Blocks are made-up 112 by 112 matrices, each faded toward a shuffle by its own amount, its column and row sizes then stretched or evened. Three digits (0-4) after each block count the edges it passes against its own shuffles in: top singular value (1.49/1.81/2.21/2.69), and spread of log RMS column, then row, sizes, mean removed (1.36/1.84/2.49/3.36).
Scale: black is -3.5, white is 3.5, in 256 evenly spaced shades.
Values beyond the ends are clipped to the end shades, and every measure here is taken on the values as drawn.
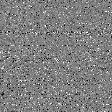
1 0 3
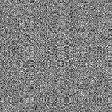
4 0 1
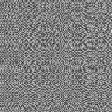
4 0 2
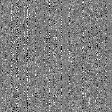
2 4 0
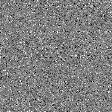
0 0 2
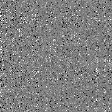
1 3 1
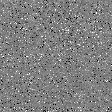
0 0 2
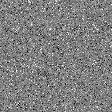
0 0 1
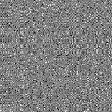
4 1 0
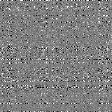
2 3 4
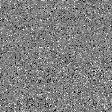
1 0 2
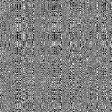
4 4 1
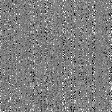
2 4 0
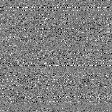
2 0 4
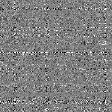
2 3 4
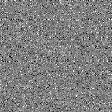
3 0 2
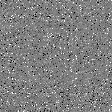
1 0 2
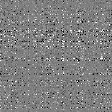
0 3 4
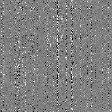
3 4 1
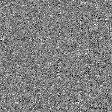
0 2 2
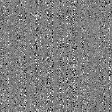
0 4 1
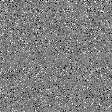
0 1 2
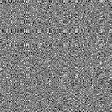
4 2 2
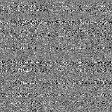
2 2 4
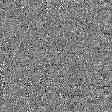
2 1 1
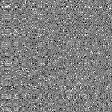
4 0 2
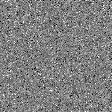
1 1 0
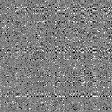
4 2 3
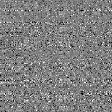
3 1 3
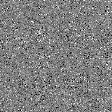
0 1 2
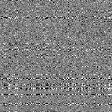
4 2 4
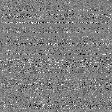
0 1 4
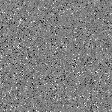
0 1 1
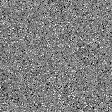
1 0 0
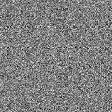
2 0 2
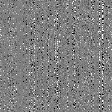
3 4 0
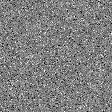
0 0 0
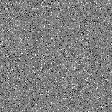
2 0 0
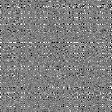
4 3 4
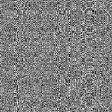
4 4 0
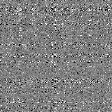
2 2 4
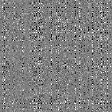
3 4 3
